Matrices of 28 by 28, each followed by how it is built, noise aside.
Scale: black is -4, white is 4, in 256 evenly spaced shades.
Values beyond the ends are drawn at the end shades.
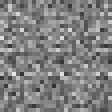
repeating columns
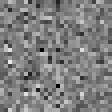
uneven columns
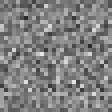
repeating columns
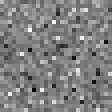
sparse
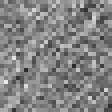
Hankel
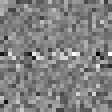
uneven rows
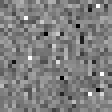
sparse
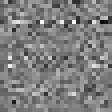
uneven rows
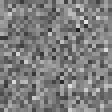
noise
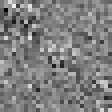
block diagonal
